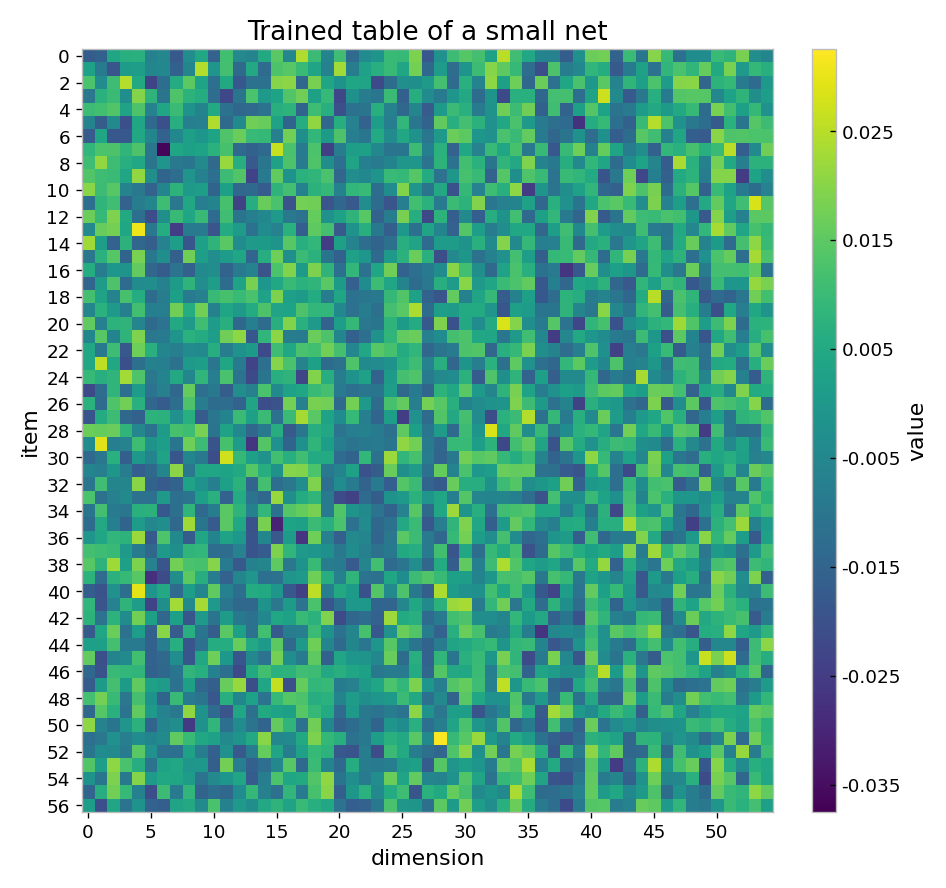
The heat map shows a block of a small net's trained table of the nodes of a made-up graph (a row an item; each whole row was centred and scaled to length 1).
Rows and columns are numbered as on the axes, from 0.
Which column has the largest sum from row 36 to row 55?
18
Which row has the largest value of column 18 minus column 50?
5
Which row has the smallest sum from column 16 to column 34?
33
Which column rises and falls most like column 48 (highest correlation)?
0
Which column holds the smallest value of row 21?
37
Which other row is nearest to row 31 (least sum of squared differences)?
56
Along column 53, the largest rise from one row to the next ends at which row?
11
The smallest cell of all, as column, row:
6, 7
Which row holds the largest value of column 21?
26
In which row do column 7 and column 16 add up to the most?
31
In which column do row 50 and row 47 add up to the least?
13
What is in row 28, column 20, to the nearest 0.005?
-0.01
